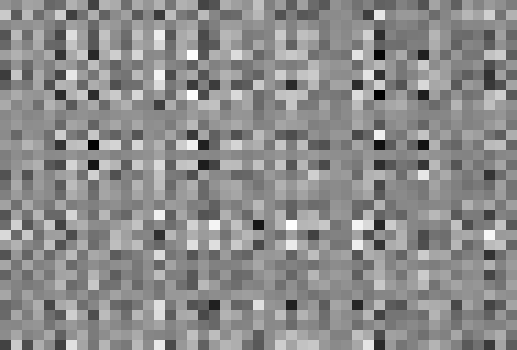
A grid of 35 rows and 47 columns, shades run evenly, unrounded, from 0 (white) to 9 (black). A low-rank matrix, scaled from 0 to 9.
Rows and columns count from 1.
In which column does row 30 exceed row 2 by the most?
35
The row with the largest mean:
31
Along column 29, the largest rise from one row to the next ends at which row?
24
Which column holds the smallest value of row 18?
39
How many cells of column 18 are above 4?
14
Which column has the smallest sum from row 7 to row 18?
15
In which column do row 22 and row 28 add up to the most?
45
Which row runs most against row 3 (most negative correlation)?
29
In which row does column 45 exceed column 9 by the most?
18
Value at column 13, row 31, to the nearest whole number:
5
